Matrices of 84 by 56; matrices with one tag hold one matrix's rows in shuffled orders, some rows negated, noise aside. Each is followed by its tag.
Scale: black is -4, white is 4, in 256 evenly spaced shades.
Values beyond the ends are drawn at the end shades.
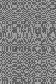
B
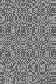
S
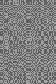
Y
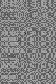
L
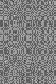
Y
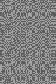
S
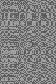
L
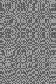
S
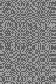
S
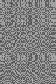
S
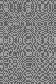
Y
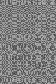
B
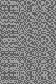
L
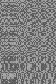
L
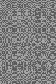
B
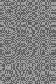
S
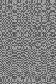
B
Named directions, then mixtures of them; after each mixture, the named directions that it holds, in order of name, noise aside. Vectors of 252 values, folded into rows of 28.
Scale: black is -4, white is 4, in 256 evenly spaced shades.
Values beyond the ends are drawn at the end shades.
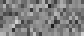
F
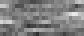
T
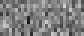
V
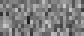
V.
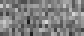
T, V.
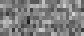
F, T, V.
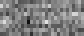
T, V.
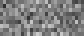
F, T, V.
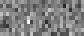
V.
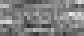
T.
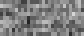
F, T, V.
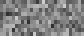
F, V.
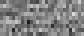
F, T, V.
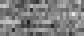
F, T, V.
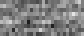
F, T, V.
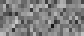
F.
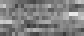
T.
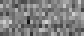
T, V.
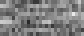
F, T, V.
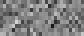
F.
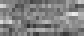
T.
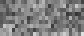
F, T, V.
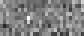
T, V.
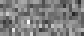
F, T, V.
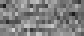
F, T.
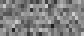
F, T.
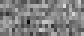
F, T, V.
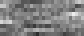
T.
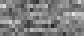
F, T.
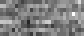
F, T, V.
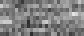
T, V.
